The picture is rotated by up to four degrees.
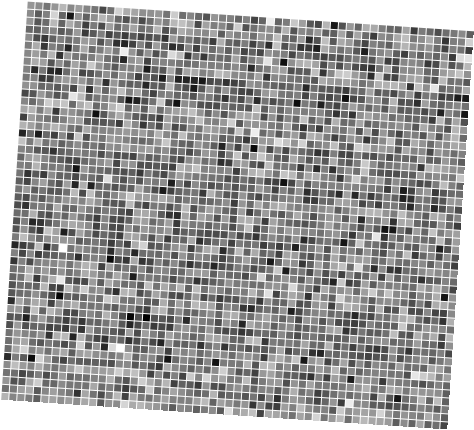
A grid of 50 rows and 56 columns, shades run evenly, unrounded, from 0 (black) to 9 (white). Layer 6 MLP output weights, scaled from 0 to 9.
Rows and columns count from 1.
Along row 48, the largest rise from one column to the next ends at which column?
44
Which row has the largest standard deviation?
6
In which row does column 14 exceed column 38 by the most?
43
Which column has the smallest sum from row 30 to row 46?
1
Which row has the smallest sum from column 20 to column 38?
9
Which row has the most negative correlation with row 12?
37
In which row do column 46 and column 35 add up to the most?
27
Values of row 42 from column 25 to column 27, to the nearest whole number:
2 4 5
